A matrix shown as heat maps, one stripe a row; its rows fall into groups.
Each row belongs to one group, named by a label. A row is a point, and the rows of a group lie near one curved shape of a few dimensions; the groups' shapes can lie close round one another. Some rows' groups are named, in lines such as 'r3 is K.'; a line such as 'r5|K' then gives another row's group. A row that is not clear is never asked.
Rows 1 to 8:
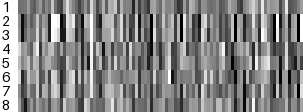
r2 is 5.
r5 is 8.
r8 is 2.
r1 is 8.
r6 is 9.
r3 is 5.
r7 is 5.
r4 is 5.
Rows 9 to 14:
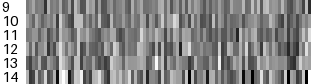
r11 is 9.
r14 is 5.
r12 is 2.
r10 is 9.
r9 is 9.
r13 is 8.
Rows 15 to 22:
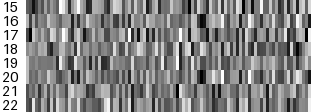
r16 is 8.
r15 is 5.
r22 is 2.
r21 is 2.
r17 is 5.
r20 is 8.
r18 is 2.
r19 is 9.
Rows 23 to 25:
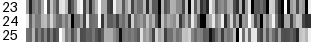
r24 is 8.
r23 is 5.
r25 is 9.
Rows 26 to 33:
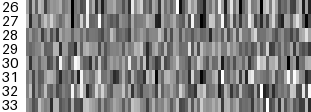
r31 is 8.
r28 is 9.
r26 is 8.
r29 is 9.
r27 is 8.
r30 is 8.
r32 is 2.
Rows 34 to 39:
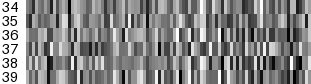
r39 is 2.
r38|2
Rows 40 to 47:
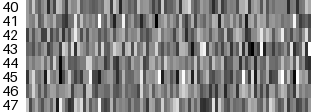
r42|8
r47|9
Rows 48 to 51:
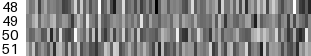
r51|2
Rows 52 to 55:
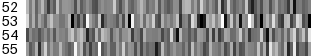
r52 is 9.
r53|8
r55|8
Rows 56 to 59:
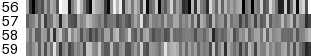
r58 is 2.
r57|9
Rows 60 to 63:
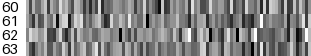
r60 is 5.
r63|2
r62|2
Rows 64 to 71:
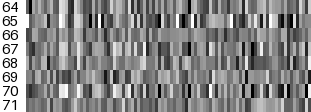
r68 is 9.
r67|5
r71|8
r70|5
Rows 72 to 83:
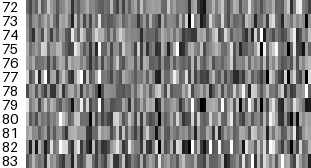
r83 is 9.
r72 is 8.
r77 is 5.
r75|8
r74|2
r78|9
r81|2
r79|8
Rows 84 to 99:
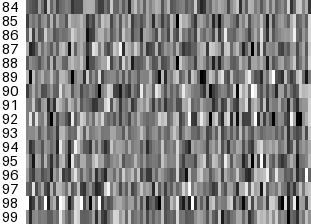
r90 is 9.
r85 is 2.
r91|2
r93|9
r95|2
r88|2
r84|8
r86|2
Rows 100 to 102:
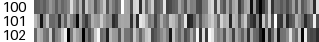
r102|9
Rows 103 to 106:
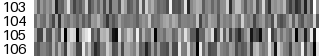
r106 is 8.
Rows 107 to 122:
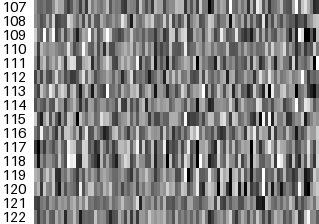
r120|2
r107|8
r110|8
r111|5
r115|2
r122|8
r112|8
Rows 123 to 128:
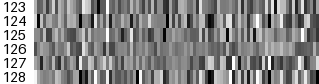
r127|2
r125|8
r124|8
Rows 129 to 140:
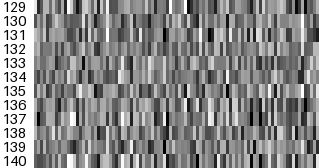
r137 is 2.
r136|2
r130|8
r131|8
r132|2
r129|9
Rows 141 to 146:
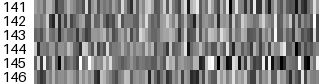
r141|2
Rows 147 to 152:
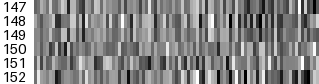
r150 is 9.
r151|2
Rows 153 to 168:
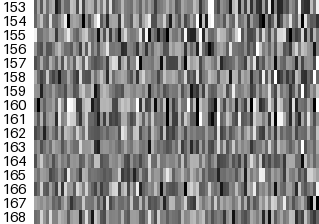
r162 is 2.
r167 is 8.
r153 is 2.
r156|8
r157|2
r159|2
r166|2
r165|9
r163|2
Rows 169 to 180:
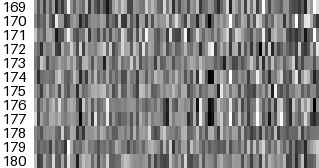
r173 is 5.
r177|8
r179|9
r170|8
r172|2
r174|8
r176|8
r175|9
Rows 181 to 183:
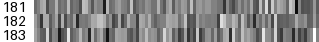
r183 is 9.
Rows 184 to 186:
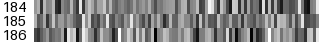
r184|2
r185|8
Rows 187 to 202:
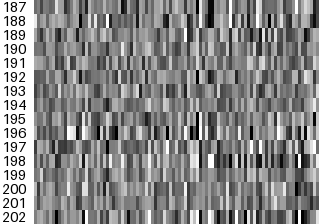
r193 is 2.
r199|9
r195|8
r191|2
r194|9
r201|9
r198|2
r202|2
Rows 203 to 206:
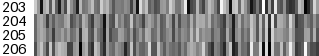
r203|2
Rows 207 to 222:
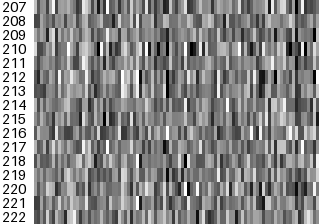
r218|2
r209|5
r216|9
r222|8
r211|8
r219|2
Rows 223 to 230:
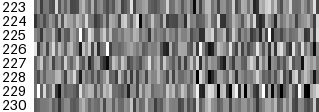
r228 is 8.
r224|2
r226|8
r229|2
